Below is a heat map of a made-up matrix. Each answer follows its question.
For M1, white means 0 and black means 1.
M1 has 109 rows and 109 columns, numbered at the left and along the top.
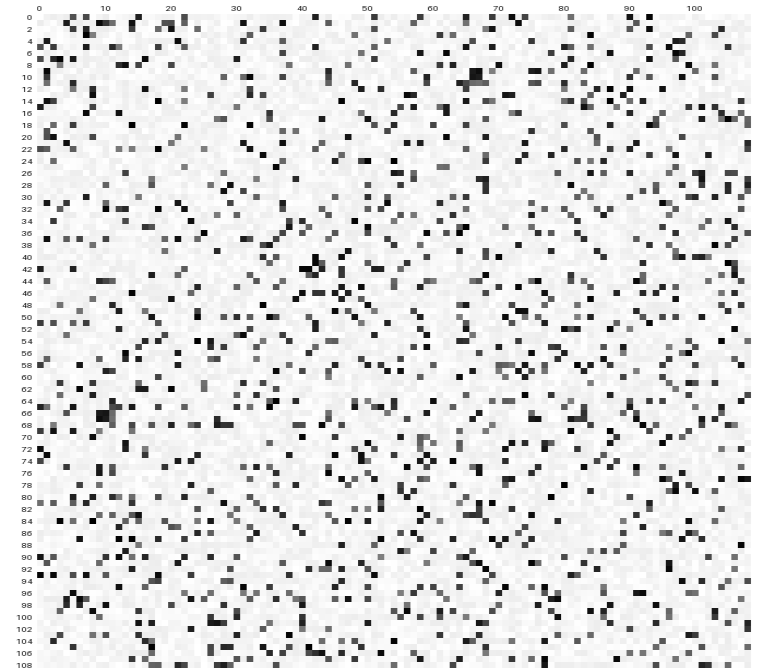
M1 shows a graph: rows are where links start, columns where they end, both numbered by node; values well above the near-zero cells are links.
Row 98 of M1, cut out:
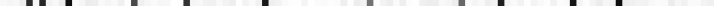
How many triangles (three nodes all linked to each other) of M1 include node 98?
4
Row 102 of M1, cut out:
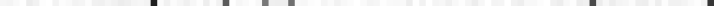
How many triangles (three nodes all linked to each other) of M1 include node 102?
2
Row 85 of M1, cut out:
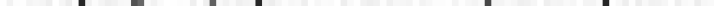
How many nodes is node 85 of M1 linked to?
7
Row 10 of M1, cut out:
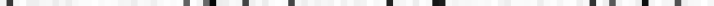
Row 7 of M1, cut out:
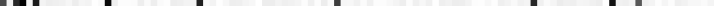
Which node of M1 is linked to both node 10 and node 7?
node 93
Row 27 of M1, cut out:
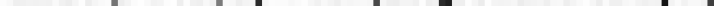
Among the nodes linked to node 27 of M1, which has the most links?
node 68
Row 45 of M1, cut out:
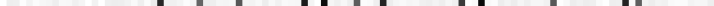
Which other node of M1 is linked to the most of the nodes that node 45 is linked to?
node 50
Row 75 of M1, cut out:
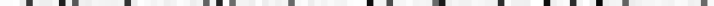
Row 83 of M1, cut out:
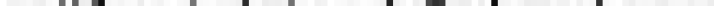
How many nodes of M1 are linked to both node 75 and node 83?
7
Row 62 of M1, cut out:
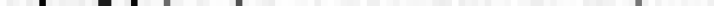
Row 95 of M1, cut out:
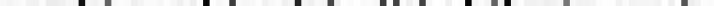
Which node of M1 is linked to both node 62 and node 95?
node 16
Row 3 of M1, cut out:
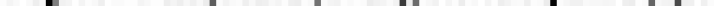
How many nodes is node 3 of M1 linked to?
9
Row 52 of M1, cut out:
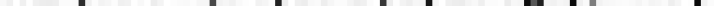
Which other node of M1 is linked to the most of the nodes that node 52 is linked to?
node 22
